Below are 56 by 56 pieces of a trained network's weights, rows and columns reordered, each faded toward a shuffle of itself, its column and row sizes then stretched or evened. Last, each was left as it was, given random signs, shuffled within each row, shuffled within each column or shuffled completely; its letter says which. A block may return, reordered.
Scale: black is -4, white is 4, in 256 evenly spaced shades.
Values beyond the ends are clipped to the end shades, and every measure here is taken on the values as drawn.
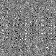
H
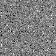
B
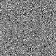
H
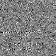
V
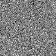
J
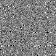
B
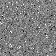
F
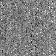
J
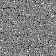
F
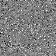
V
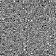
H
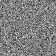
V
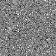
H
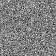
F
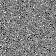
F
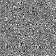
H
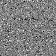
V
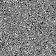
F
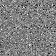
V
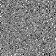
H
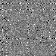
B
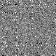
B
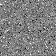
F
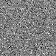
V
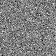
F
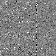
B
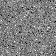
F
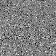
V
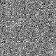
H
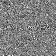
V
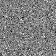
V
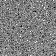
F
